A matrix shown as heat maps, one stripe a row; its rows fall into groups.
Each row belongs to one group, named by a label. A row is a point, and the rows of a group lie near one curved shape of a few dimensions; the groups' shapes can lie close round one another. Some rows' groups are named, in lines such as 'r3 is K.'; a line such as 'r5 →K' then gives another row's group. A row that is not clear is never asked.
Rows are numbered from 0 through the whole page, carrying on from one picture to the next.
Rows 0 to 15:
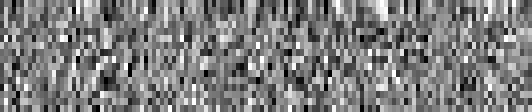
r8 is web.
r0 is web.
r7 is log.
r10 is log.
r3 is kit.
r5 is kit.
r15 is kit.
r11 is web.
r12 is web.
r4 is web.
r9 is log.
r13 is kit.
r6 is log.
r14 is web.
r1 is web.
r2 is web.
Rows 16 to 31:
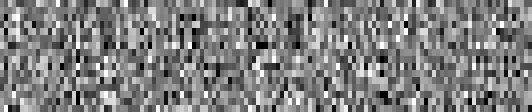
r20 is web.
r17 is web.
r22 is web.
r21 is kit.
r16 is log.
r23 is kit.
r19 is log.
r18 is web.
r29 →web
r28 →web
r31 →web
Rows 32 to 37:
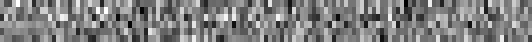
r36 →web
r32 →log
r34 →kit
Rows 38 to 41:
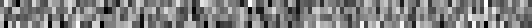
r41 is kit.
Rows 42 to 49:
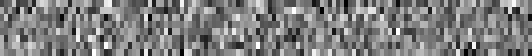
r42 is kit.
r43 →kit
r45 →web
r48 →log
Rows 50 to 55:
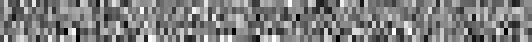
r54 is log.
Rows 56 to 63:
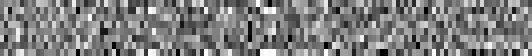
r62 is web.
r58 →kit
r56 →log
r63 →kit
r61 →log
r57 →kit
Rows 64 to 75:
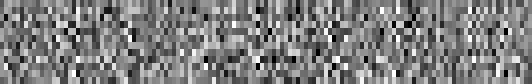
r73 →web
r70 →kit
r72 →kit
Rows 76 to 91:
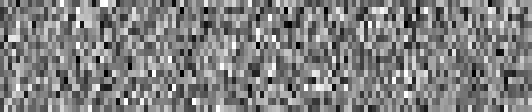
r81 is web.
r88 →kit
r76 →kit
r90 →web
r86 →kit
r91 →kit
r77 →web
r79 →log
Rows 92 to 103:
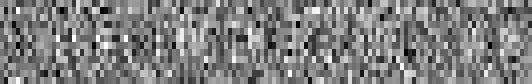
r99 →log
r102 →kit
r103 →web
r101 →web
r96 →web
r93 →kit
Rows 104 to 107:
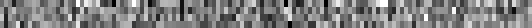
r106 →kit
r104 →web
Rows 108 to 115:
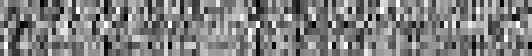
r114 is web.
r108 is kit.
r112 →kit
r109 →web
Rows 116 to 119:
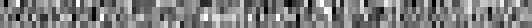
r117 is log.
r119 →kit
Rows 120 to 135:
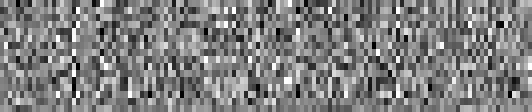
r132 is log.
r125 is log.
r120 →kit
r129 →web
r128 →kit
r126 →web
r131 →log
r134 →kit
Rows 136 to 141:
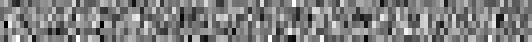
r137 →web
